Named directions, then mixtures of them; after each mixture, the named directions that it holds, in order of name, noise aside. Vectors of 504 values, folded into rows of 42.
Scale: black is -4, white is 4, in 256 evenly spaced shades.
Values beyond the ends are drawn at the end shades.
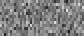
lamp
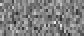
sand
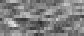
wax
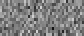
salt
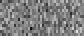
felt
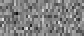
felt, lamp, sand.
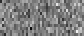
felt, lamp.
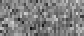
felt, wax.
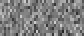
salt, sand.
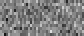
lamp.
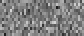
felt, lamp, sand.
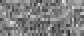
felt, salt, wax.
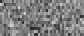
felt, sand, wax.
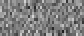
salt.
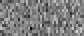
felt.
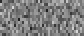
felt, sand.
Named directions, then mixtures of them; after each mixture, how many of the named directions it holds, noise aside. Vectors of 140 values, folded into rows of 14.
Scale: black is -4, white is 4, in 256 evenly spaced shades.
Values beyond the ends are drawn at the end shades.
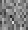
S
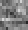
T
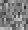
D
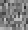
one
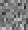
one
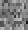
two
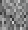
one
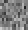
one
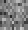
three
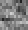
one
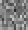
two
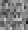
two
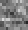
one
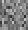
one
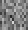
one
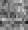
three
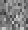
two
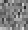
one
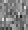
two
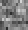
one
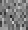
one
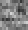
one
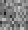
three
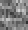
one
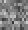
three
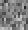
one
